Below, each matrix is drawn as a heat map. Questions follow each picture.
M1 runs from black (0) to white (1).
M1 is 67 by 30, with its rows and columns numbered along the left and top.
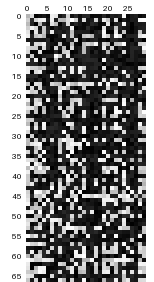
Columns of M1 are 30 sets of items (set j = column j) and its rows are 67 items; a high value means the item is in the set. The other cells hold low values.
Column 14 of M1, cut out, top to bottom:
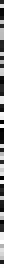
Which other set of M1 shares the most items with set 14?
29
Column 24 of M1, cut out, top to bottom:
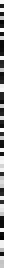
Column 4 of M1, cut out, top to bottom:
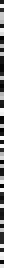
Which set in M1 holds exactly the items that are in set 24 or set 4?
0
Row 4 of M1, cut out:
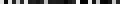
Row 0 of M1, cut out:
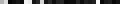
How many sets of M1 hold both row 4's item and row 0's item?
3
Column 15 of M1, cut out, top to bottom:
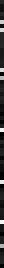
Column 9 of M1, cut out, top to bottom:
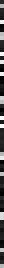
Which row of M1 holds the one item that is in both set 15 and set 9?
5
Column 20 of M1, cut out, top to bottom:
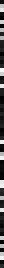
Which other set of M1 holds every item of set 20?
3
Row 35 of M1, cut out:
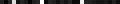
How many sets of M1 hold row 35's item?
3
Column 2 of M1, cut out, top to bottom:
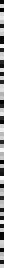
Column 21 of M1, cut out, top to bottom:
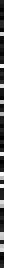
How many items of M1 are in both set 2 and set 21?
8
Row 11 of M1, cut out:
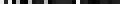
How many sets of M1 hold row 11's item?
6
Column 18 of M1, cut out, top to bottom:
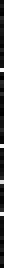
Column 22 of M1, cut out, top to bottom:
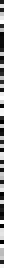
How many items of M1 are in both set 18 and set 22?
1
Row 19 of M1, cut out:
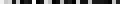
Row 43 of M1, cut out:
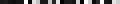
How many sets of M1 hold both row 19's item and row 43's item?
5
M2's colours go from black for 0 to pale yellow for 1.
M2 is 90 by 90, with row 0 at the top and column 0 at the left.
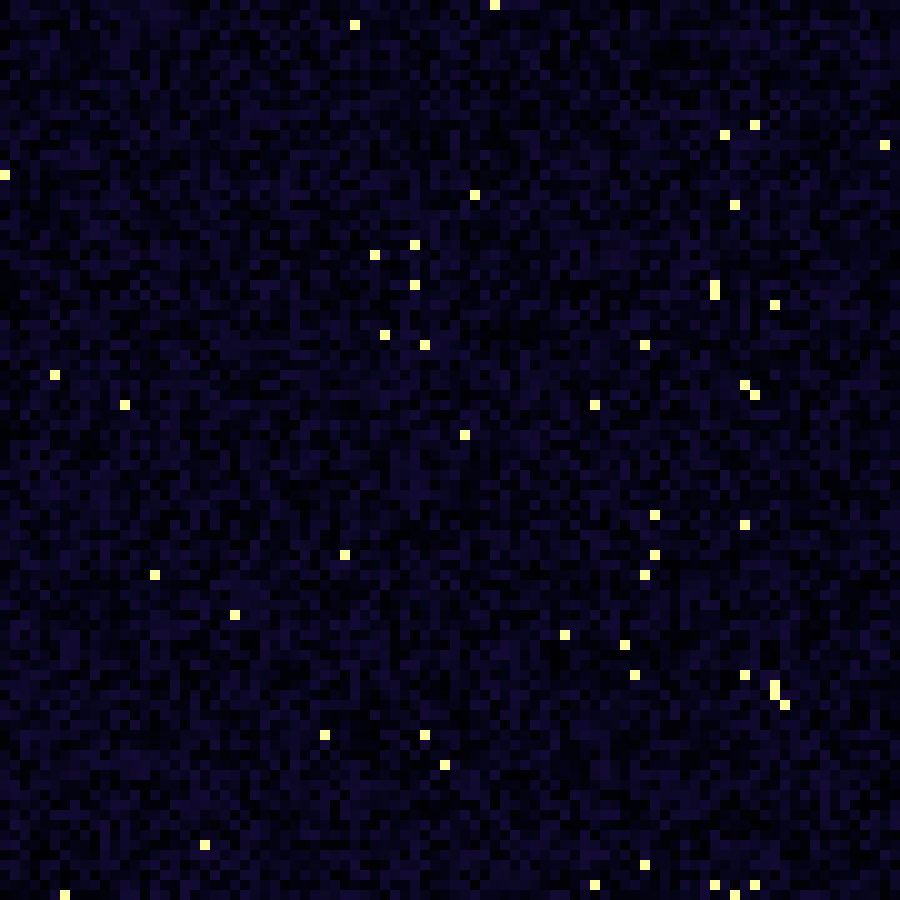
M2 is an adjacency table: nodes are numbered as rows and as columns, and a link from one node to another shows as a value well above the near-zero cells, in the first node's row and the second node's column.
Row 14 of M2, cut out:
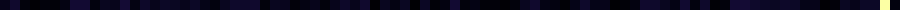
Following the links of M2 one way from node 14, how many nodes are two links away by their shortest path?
3
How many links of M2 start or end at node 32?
1
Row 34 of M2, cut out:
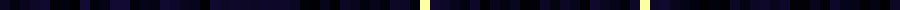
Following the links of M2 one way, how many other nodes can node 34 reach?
3
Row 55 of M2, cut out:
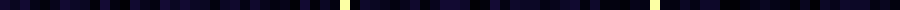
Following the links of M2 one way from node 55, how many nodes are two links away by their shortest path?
2
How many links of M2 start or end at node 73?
4
